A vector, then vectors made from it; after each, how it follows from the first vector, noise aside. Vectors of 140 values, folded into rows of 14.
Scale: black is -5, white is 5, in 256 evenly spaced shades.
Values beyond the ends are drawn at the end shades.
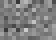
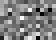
reversed, scaled up.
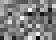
reversed, scaled up.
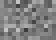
negated.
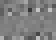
reversed, negated, partly zeroed.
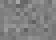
negated, shrunk.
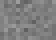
negated, shrunk.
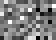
reversed, scaled up.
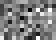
reversed, negated, scaled up.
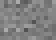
negated, shrunk.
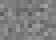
wrapped around, shrunk.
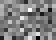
reversed, scaled up.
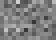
negated.
